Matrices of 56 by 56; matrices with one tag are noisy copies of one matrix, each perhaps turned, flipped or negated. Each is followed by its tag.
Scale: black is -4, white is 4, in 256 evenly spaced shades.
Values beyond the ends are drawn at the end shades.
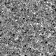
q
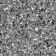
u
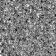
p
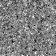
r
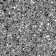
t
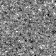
t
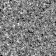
q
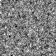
p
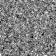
q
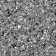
u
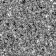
t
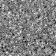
q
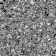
t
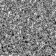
q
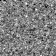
p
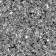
u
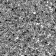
q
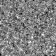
q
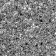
r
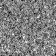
q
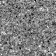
t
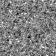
u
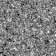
t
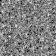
p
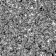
t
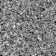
q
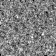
q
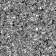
u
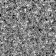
p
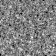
q
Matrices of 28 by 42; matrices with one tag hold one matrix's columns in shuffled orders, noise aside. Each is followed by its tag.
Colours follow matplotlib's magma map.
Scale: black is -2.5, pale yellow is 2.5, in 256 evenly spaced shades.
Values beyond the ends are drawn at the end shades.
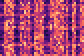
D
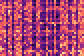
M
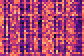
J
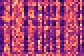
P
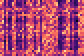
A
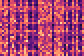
M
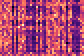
P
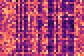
J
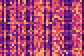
M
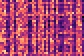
J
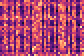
P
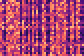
D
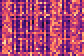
J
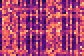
A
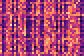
J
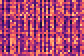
J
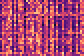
J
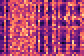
P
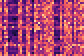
D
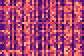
M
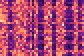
M
